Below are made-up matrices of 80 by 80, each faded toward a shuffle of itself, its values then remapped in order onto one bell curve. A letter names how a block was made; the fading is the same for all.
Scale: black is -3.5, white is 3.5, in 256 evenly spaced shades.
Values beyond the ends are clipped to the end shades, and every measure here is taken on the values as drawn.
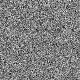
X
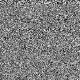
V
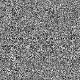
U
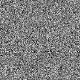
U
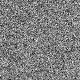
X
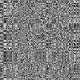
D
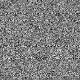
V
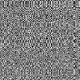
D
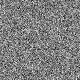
X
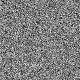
X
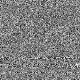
V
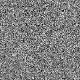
U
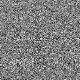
U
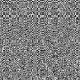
D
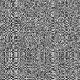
D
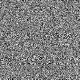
V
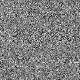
V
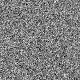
X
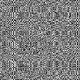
D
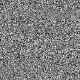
V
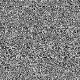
V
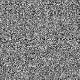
V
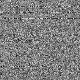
V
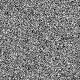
X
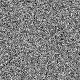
X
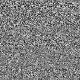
V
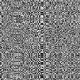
D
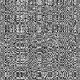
D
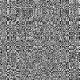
D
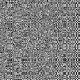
D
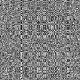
D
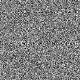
U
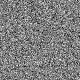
X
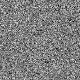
V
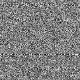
V
